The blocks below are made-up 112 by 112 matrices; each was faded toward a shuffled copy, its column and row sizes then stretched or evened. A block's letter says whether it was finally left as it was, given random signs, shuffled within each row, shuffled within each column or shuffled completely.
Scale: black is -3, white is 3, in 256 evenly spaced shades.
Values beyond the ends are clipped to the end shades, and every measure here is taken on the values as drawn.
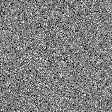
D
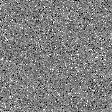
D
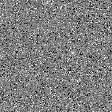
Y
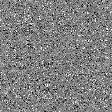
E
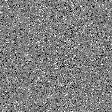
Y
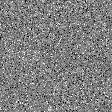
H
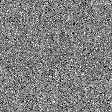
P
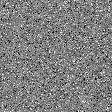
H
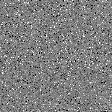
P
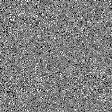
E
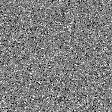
P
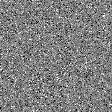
D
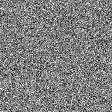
P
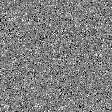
P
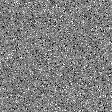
H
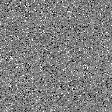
E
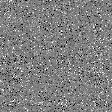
Y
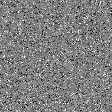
P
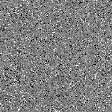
E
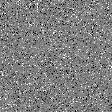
Y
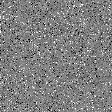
Y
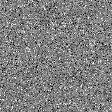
P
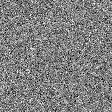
H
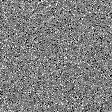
H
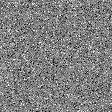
H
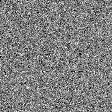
P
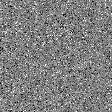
D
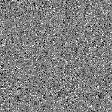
E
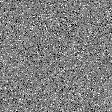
P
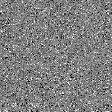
E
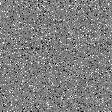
P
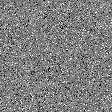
H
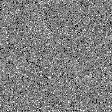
Y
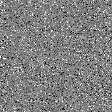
Y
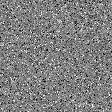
H
